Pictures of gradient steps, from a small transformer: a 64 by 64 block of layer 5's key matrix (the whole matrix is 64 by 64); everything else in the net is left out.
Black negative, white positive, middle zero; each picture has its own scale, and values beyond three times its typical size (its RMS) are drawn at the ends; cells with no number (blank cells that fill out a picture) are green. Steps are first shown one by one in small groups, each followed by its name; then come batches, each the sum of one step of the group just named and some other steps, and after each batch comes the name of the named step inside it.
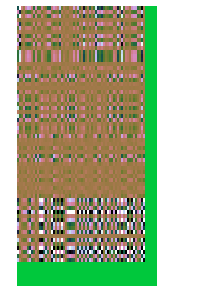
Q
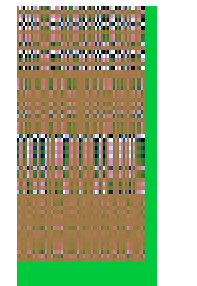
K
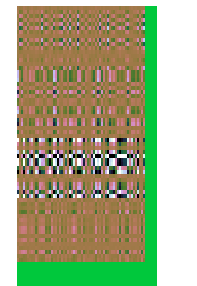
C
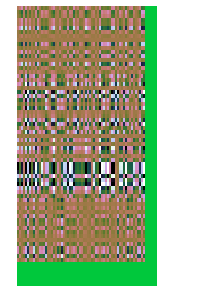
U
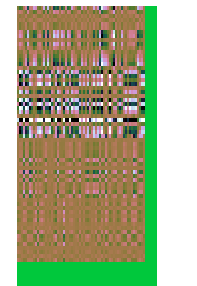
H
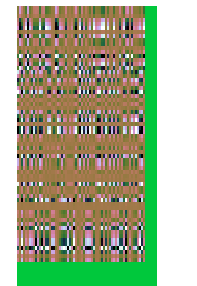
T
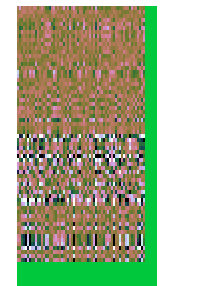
C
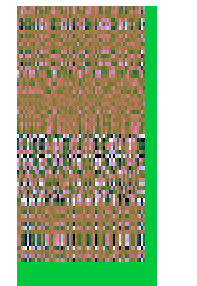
C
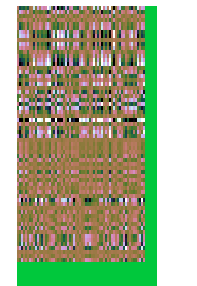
H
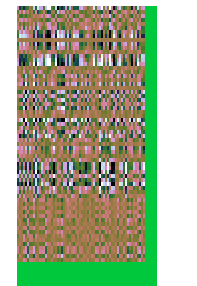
U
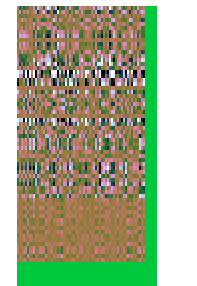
U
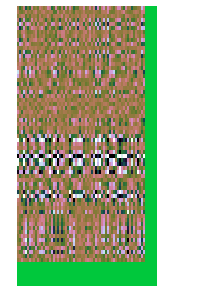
C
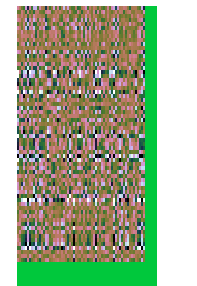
U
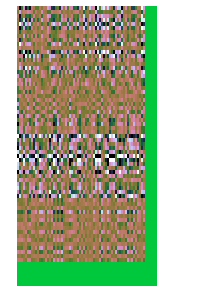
C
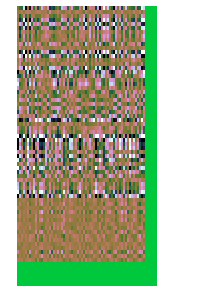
H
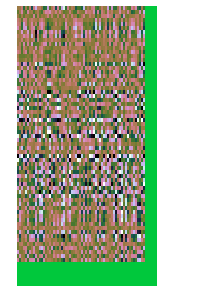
U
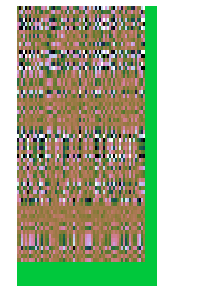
T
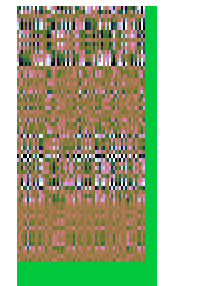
U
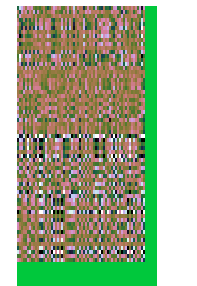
Q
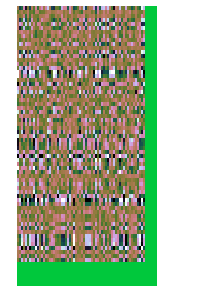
T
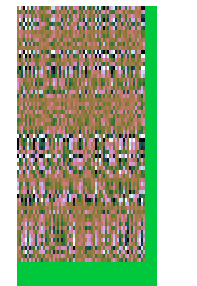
K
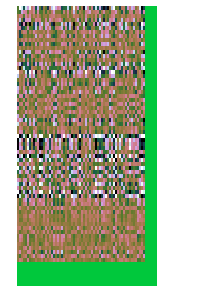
K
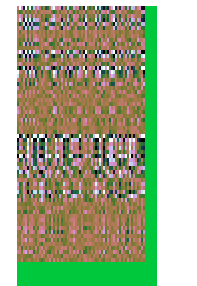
K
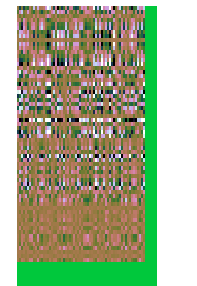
H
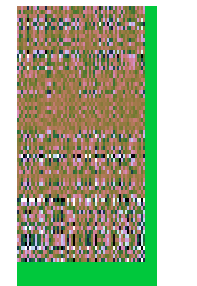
Q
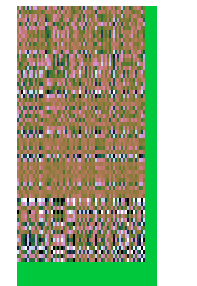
Q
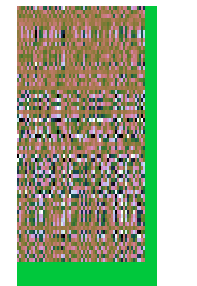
U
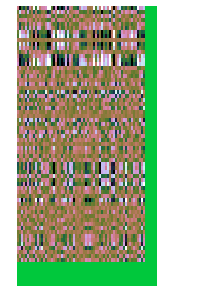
U
